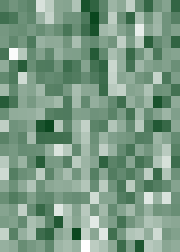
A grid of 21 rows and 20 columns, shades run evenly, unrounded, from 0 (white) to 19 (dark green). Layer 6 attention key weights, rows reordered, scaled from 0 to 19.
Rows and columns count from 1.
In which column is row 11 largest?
6
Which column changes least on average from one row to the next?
4
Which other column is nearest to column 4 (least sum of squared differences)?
20
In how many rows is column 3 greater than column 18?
11
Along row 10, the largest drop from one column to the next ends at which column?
16
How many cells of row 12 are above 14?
4
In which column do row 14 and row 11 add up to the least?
1
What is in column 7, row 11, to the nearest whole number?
6
